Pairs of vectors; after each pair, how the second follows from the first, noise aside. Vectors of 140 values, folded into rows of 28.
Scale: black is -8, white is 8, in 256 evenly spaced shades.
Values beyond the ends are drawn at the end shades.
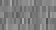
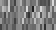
reversed, negated, scaled up.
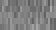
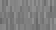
negated, shrunk.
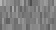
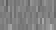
reversed, partly zeroed.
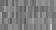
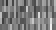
scaled up.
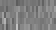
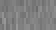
shrunk.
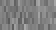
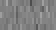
reversed, negated, partly zeroed.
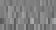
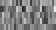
reversed, negated, scaled up.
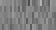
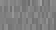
shrunk.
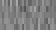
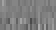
reversed, partly zeroed.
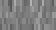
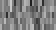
negated, scaled up.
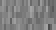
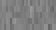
shrunk.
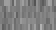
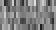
negated, scaled up.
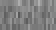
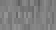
negated, shrunk.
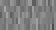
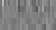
reversed, negated, partly zeroed.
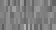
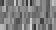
reversed, negated, scaled up.
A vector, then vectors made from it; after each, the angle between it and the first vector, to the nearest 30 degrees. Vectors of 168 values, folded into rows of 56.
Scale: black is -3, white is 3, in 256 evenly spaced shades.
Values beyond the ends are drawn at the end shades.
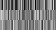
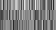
150 degrees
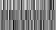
150 degrees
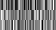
30 degrees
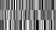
90 degrees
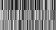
30 degrees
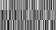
120 degrees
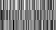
150 degrees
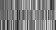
90 degrees
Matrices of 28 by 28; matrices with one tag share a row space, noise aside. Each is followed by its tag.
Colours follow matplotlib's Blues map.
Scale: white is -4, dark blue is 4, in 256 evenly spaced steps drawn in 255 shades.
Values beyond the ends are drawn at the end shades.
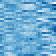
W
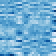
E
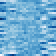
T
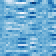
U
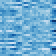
E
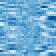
T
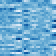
E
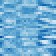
W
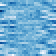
T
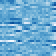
E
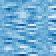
U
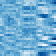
W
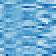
W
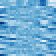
T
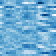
W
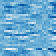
U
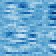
U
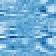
T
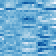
W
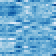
E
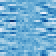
T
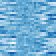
T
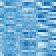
W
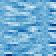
U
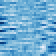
T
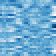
E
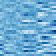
W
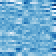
E
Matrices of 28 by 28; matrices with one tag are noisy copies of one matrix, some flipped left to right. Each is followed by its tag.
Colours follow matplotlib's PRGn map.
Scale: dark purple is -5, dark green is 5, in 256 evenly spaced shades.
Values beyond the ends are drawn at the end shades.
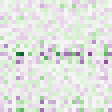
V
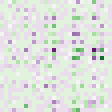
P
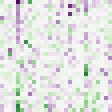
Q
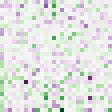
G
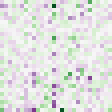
G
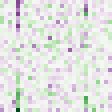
Q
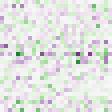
V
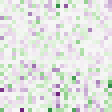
G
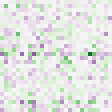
V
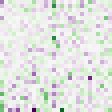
G
